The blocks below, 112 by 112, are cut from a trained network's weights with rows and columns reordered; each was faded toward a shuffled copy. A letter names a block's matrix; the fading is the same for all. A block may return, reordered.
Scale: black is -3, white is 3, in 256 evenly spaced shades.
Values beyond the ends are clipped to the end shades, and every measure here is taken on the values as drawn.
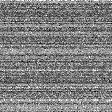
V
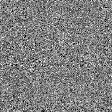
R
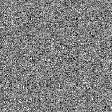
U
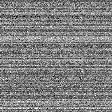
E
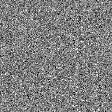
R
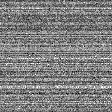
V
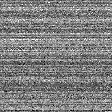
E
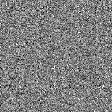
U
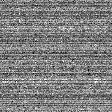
E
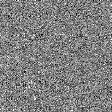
U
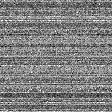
V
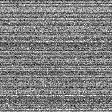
V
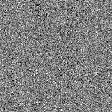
U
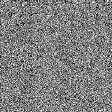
U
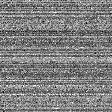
E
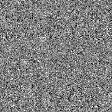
R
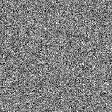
R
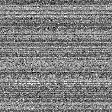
E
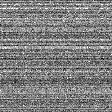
V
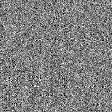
U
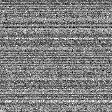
E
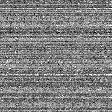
E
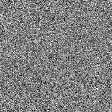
U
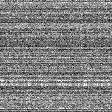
V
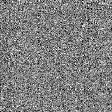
U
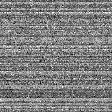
E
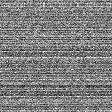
V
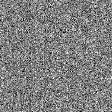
U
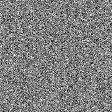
U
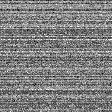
V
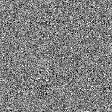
R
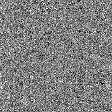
R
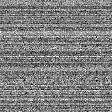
E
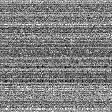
V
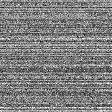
V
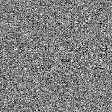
R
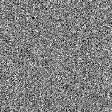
U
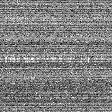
E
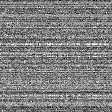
V
